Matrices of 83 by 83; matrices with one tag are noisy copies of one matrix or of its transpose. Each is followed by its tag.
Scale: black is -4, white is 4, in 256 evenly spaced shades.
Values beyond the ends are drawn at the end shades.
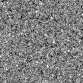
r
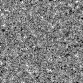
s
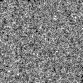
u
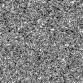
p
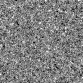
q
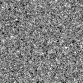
r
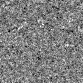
p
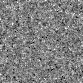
q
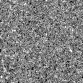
s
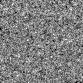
u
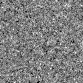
r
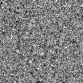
r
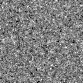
r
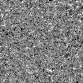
s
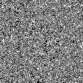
r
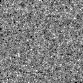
u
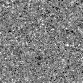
p
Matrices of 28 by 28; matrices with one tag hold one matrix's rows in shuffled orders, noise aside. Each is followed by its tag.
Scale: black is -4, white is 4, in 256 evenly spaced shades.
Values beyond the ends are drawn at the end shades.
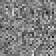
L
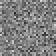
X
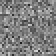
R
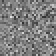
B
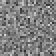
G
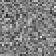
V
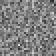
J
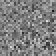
B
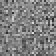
L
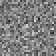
J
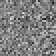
B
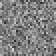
X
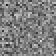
V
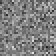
L
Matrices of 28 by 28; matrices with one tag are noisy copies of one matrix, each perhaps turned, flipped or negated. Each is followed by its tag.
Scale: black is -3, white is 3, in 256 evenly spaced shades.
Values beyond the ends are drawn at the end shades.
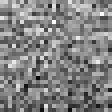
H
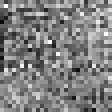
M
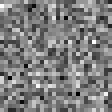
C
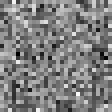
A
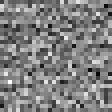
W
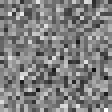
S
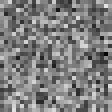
A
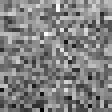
H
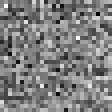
A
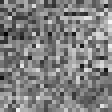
M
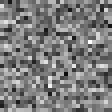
W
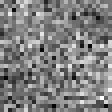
M
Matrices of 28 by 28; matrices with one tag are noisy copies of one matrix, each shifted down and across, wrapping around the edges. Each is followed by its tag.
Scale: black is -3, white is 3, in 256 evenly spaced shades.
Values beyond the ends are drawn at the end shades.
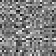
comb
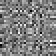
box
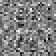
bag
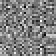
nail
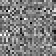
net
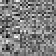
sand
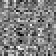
bag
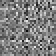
net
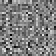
nail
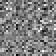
bag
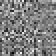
net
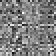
comb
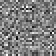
box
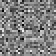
nail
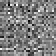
comb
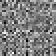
net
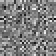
box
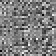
comb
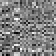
sand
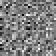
bag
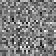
net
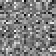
bag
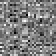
sand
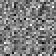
bag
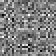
box
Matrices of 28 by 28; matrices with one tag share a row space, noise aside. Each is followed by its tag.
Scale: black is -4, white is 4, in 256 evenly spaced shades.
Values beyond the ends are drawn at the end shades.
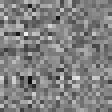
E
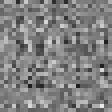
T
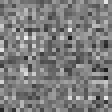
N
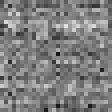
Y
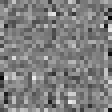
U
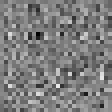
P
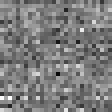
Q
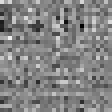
Q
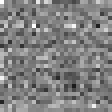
Y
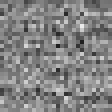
Q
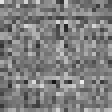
Q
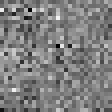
E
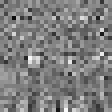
P
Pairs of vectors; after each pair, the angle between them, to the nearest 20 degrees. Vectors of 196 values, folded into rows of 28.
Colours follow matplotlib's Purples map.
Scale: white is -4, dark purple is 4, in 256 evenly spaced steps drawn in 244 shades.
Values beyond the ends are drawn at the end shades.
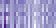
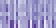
120 degrees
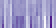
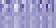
100 degrees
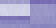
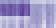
160 degrees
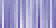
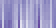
20 degrees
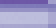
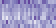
60 degrees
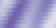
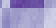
60 degrees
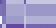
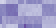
100 degrees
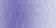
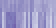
60 degrees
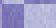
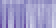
60 degrees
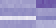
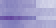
140 degrees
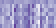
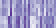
60 degrees
